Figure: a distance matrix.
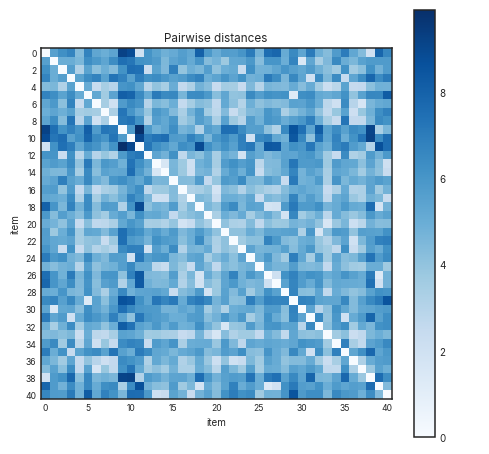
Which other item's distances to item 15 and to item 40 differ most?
28
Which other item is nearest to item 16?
20
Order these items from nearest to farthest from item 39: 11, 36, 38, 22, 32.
36, 32, 22, 38, 11
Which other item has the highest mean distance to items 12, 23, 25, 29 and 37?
10
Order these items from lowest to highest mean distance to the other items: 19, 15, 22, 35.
19, 22, 15, 35
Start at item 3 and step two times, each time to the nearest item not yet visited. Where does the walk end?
35
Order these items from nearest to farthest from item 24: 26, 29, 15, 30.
15, 30, 26, 29
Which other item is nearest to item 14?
13
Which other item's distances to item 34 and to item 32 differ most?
21
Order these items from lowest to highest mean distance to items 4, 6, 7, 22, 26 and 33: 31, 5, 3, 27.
27, 5, 31, 3
